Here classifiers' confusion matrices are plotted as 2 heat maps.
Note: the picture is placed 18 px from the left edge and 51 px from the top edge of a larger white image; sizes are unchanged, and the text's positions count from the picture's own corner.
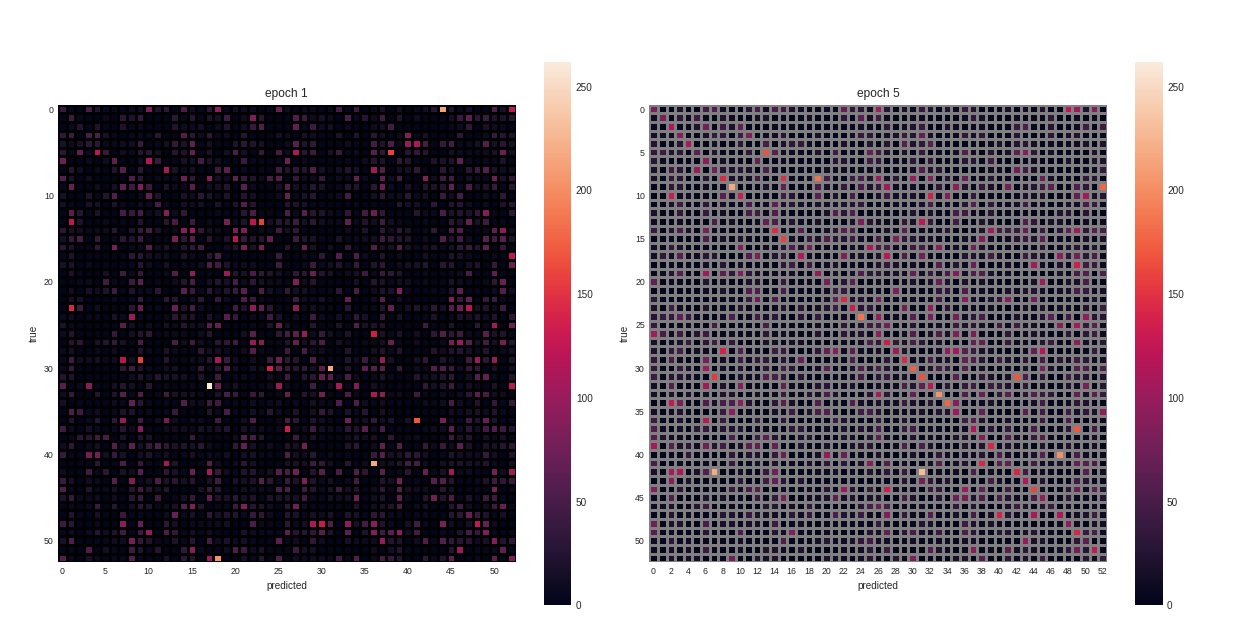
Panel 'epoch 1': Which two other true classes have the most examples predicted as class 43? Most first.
45, 30
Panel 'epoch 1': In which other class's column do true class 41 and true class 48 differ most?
36
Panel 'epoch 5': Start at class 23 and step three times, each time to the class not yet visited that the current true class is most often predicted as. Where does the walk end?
12
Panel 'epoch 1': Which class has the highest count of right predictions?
48
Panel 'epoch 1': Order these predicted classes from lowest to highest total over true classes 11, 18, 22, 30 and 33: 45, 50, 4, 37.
4, 50, 45, 37
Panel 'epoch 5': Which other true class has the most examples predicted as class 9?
35
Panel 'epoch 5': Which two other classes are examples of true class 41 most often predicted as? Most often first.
38, 25
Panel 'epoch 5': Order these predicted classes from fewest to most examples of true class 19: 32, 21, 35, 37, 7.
7, 21, 32, 37, 35
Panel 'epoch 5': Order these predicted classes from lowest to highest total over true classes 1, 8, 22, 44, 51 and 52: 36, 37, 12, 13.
13, 37, 12, 36
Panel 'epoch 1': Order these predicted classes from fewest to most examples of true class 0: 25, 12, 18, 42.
42, 12, 25, 18
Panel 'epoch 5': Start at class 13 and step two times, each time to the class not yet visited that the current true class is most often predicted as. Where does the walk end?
42
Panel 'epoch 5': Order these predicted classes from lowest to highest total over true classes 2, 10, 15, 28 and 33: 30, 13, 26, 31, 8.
13, 31, 30, 26, 8
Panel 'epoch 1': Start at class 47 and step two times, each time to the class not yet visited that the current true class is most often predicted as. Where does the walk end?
23
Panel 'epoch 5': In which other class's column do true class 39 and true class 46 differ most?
0
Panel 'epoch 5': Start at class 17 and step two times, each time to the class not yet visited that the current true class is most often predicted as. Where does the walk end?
49
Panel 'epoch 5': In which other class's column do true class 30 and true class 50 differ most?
6
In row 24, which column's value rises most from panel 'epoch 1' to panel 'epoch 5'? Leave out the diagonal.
26
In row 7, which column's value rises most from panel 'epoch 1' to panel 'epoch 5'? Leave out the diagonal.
5
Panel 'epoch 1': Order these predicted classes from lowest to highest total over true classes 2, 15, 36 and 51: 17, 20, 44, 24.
17, 24, 44, 20
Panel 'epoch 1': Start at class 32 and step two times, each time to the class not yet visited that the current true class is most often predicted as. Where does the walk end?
52
